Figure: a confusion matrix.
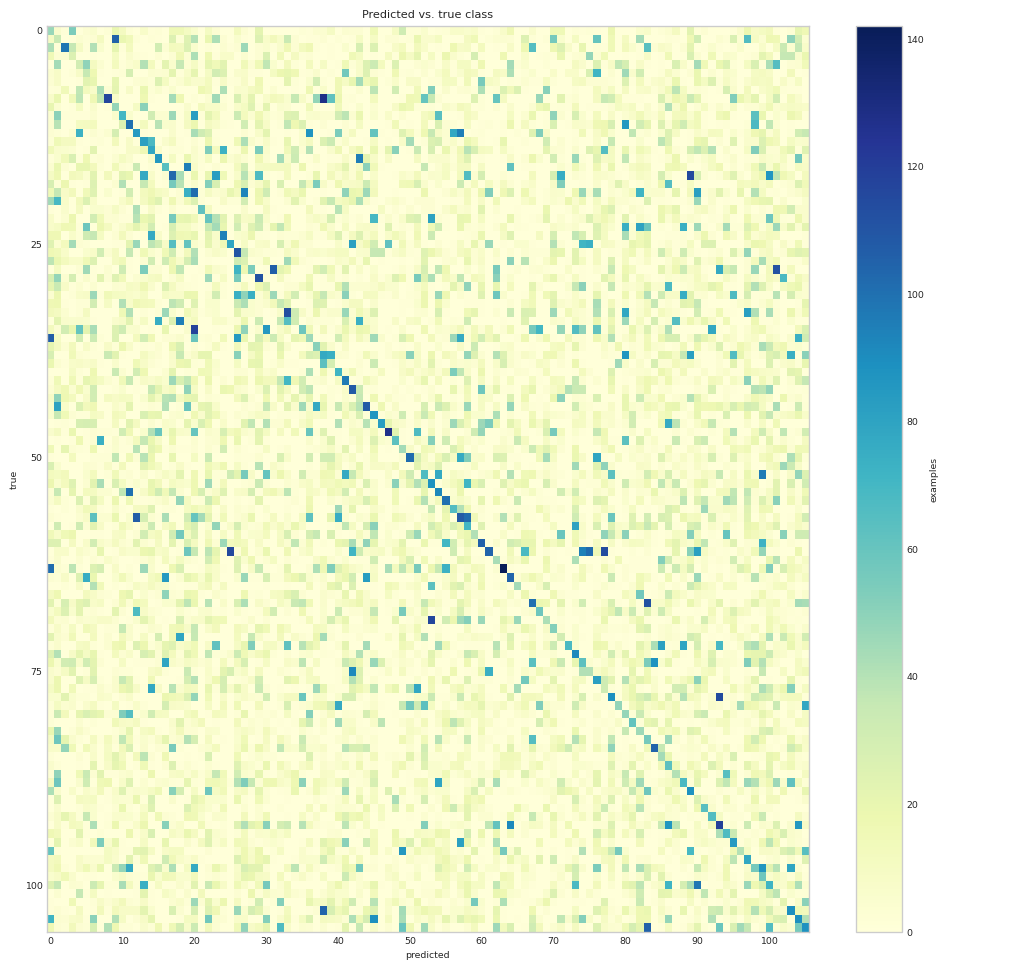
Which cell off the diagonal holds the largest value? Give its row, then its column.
8, 38
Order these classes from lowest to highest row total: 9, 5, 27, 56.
9, 56, 5, 27
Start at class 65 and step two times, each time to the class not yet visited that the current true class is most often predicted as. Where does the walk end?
58
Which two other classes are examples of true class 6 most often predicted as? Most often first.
60, 43
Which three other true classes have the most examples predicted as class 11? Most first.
54, 98, 80
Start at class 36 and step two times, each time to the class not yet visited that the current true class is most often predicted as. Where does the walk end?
3
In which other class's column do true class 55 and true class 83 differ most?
67
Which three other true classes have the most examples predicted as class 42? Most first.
75, 25, 61
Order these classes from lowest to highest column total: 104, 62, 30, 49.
49, 62, 30, 104
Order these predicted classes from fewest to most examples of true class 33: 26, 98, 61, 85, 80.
61, 85, 26, 98, 80
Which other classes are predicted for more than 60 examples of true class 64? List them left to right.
5, 16, 44
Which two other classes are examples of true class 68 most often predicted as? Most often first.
12, 49
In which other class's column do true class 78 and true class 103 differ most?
38
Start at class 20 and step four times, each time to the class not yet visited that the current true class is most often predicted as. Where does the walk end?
14
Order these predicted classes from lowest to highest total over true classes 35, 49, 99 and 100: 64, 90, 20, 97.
64, 97, 90, 20
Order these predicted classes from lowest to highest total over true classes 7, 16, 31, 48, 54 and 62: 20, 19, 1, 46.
46, 20, 1, 19
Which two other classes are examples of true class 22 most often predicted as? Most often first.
53, 45
